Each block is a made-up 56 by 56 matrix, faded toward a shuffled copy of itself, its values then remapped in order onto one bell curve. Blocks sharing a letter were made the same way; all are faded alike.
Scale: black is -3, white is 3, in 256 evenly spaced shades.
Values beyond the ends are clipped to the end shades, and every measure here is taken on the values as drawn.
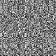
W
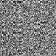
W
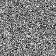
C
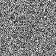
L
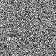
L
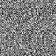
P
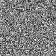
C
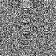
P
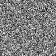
C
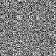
W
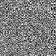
W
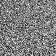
C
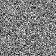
L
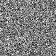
C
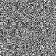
P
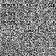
P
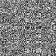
W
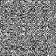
W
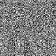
W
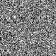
L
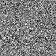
L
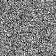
C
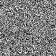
C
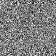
C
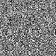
P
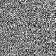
W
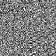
P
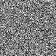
L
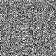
L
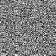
P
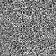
P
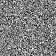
C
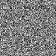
P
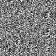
L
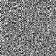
W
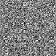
P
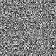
P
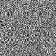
P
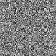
W
